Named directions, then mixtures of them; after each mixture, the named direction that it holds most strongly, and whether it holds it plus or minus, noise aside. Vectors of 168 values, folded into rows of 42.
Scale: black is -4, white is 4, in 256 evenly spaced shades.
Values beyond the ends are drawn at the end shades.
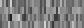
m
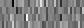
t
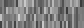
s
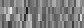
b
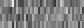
t, minus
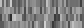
m, plus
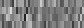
b, plus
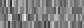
m, minus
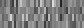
t, plus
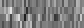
b, plus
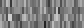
m, minus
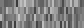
s, plus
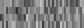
s, minus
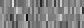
t, minus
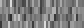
m, plus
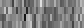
b, plus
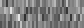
b, plus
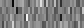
t, plus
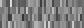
m, plus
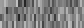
s, minus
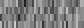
s, minus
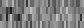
b, minus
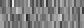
t, minus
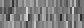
b, minus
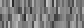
m, plus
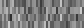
m, plus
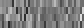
b, plus
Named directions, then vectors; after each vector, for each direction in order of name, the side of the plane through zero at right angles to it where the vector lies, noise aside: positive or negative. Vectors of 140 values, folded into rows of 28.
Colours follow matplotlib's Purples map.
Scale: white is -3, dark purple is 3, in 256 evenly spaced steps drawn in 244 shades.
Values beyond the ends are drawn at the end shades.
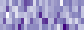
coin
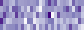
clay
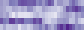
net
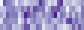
negative, negative, negative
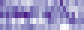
positive, negative, negative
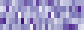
positive, positive, positive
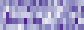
negative, negative, positive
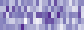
positive, positive, negative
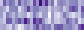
negative, negative, positive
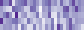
positive, negative, positive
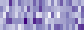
negative, negative, positive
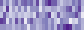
positive, positive, positive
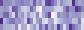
positive, negative, positive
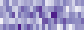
negative, positive, negative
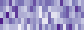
positive, negative, positive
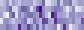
negative, positive, negative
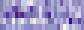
positive, negative, negative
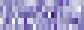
negative, negative, negative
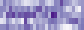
negative, negative, negative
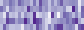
negative, negative, positive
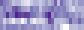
positive, negative, negative
